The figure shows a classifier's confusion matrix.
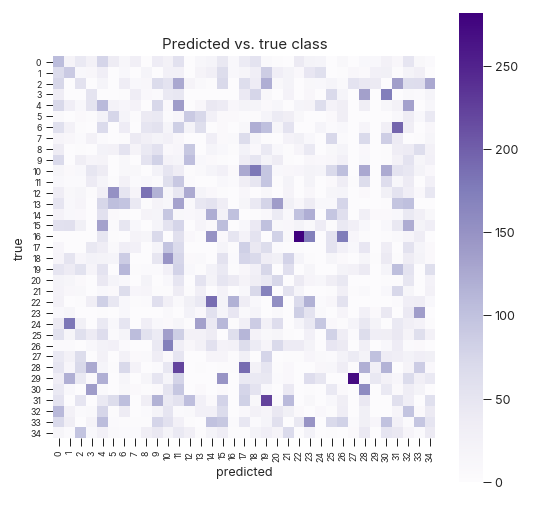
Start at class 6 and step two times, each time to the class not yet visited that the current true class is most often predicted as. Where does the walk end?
19
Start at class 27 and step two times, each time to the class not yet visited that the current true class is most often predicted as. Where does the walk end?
15
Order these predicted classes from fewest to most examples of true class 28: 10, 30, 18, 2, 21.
21, 18, 10, 2, 30
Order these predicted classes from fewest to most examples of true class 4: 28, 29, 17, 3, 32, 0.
29, 17, 28, 3, 0, 32
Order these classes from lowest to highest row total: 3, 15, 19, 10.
3, 19, 15, 10
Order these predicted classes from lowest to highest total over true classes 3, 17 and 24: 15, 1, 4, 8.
8, 4, 15, 1
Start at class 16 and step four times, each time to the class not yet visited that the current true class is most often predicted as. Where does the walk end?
33
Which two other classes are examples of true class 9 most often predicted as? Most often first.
12, 0
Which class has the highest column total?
11
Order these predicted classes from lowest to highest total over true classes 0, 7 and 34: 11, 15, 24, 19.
24, 19, 15, 11
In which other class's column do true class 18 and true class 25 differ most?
7
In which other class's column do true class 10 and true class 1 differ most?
18
